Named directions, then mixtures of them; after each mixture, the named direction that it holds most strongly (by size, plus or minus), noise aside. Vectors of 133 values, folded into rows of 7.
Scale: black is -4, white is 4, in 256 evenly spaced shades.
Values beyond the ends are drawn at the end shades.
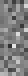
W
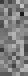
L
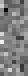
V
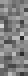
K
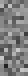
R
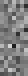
W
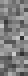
K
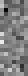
V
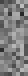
L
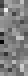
V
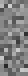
R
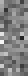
V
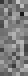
L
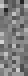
V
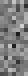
W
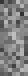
L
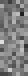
L
